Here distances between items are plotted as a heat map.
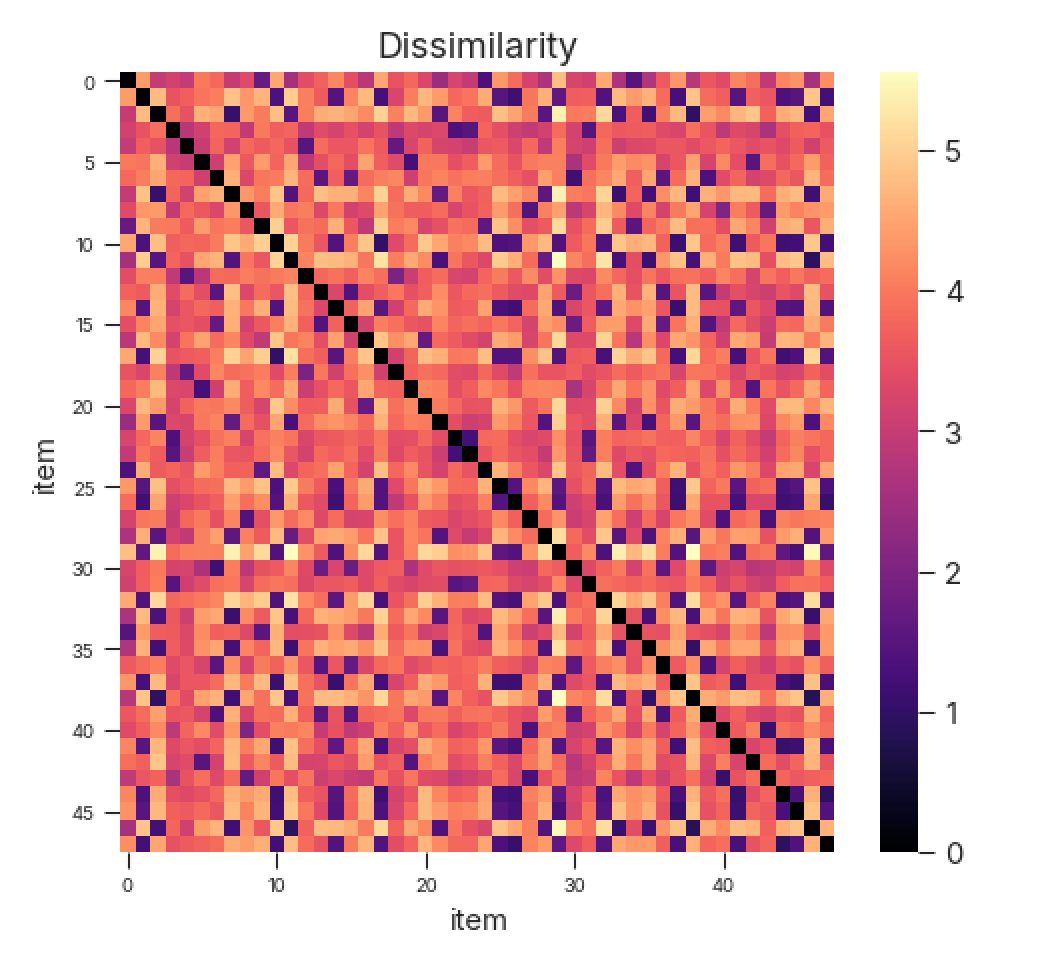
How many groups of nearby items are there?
9
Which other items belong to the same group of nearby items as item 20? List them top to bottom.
16
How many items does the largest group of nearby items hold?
13
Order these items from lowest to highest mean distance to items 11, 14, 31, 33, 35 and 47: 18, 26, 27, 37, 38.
38, 26, 37, 18, 27
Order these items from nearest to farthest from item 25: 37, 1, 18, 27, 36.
37, 1, 18, 36, 27
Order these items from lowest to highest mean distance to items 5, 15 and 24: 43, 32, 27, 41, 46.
43, 27, 41, 46, 32
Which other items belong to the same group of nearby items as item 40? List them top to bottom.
8, 27, 43
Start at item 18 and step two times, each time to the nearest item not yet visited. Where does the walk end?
12
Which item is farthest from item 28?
29
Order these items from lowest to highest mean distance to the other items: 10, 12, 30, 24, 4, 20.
30, 4, 10, 12, 24, 20
